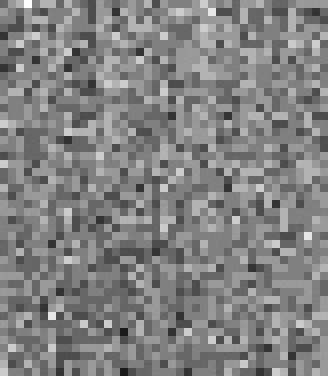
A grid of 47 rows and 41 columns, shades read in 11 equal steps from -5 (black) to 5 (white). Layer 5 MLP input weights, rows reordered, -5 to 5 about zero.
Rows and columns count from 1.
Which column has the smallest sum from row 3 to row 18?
22
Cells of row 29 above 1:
3
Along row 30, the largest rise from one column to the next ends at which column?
39
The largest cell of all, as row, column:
1, 4
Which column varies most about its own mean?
9
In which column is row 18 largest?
15
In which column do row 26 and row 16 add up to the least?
35
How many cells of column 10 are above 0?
7
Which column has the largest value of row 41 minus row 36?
11
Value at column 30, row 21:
2
